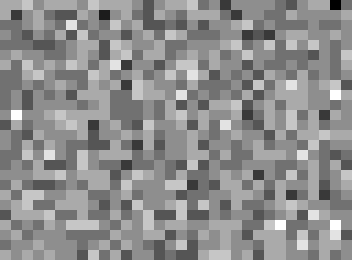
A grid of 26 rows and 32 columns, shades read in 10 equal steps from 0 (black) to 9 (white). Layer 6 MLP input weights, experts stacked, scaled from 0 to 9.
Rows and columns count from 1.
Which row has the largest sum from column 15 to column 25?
23
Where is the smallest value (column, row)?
31, 1
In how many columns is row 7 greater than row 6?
14
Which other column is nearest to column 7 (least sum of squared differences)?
22
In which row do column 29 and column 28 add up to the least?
6
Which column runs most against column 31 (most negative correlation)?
3
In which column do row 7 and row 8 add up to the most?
18
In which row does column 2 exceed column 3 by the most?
12
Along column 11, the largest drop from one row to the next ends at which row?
8
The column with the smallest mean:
24
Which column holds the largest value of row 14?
30
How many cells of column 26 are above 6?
1
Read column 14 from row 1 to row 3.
3 3 3
